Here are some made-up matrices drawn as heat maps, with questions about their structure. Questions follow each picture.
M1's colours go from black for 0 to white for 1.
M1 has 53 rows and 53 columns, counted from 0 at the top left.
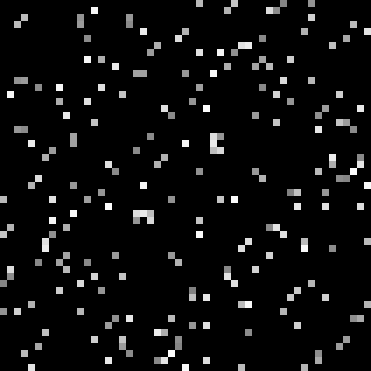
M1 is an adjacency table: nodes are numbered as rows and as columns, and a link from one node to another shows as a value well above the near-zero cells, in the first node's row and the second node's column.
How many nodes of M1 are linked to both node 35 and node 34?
2
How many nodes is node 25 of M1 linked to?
4
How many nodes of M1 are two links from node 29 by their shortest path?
5
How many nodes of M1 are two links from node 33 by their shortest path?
6
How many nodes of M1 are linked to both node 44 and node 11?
2
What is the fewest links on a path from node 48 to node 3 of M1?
7
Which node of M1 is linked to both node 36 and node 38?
node 9
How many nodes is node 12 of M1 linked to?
5
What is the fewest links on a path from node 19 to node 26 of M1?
2
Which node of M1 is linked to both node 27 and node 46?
node 42
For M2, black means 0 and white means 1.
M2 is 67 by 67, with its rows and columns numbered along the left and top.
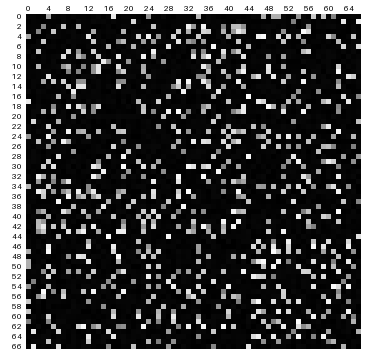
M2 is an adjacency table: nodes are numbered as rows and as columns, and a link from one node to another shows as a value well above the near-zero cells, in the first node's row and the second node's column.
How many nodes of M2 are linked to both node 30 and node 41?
8
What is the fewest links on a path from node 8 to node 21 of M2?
5
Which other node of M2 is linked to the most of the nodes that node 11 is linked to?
node 23
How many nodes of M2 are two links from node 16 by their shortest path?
8
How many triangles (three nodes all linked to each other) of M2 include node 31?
7
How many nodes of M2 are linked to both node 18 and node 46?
1
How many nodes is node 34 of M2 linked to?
12
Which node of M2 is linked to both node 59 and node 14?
node 29
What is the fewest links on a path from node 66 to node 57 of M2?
3
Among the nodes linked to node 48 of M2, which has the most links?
node 62
